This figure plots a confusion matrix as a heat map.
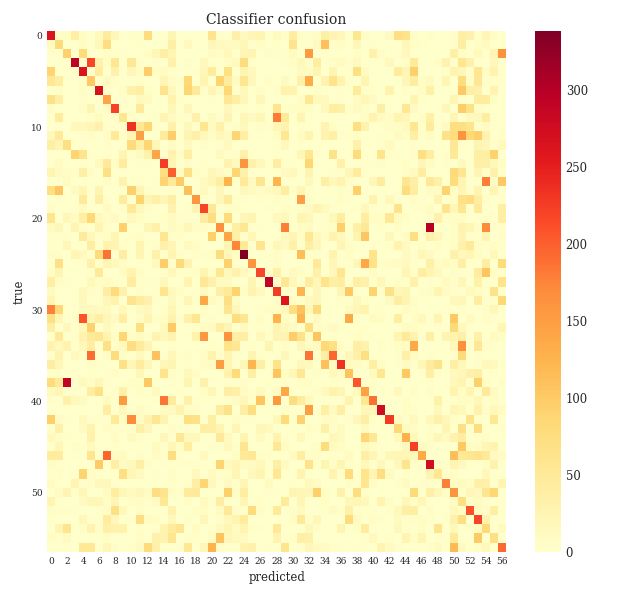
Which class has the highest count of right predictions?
24
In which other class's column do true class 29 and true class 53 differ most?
19
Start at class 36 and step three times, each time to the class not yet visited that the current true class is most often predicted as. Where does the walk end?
6
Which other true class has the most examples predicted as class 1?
17
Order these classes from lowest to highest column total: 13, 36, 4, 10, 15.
13, 36, 10, 4, 15
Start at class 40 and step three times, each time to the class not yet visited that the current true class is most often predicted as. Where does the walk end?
7
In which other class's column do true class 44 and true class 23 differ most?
39
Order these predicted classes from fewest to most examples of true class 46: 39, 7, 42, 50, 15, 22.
22, 42, 39, 15, 50, 7
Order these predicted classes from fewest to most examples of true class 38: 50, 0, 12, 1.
50, 1, 0, 12
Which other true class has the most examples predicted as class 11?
18
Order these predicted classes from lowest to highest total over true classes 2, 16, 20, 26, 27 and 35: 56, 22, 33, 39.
33, 39, 22, 56
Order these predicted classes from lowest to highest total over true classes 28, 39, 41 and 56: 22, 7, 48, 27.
27, 48, 7, 22
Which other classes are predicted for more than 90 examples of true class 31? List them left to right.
4, 28, 37, 50
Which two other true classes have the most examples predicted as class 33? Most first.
50, 30
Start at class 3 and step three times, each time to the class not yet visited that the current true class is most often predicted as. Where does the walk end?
15
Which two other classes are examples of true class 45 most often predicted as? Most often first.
51, 34
